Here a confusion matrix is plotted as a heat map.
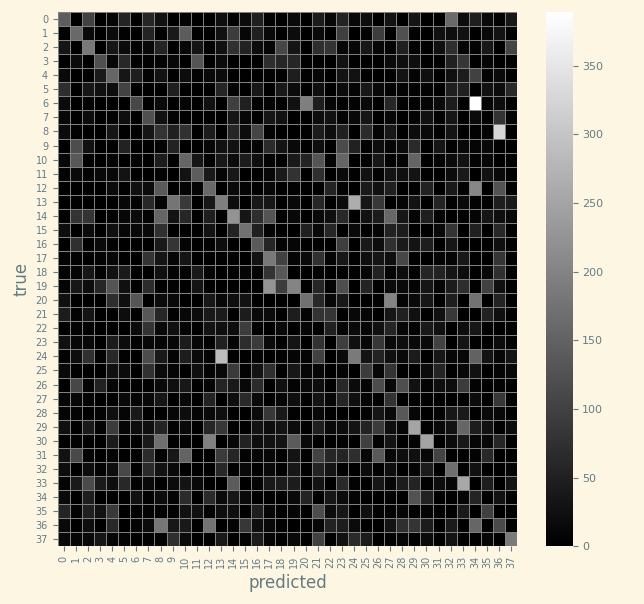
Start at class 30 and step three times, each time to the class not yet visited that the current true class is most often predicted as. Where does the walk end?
29
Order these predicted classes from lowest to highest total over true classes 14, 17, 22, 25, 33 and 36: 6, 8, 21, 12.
6, 21, 12, 8
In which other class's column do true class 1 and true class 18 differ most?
10
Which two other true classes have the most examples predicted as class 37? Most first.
2, 5
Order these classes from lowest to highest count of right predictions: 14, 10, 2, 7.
7, 10, 2, 14
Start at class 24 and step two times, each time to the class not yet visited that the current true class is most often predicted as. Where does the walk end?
9
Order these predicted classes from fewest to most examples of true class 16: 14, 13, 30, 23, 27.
14, 13, 30, 27, 23
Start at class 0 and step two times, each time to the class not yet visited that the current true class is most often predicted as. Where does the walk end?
5
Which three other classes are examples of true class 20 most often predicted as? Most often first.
27, 34, 6
